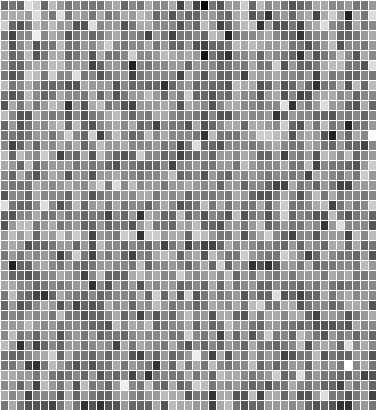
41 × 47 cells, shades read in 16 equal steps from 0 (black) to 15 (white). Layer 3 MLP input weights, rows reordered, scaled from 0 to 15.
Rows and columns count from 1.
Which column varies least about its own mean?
30
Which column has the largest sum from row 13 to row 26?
10
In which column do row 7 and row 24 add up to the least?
12
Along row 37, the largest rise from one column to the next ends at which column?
44
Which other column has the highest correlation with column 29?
2
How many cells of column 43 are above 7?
20
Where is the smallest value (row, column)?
1, 26
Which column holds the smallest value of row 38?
19
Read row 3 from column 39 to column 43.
9 10 13 8 7
